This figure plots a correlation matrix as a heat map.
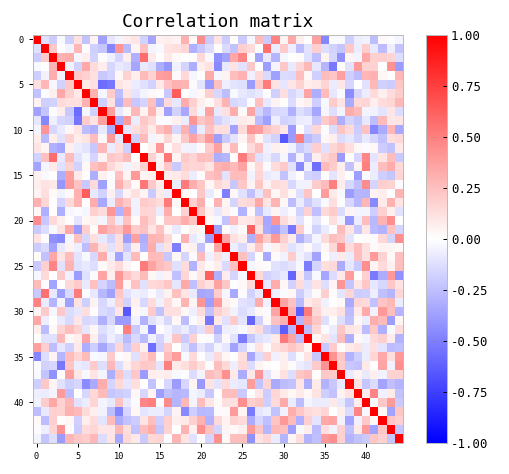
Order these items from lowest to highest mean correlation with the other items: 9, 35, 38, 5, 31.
38, 31, 9, 5, 35
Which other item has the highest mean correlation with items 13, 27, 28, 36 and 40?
16
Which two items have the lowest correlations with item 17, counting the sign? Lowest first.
23, 38
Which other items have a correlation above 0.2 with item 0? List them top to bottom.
18, 20, 27, 29, 31, 34
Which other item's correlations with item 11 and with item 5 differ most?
9
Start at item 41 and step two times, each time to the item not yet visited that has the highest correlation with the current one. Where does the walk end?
3
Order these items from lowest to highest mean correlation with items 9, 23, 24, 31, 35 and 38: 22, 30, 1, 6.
1, 6, 30, 22
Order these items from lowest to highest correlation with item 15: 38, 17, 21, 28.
28, 38, 17, 21
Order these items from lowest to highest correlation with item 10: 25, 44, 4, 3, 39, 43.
44, 39, 3, 4, 25, 43
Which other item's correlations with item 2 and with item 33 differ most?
25
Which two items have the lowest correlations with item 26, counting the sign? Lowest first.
31, 41
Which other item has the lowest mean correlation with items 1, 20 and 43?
41
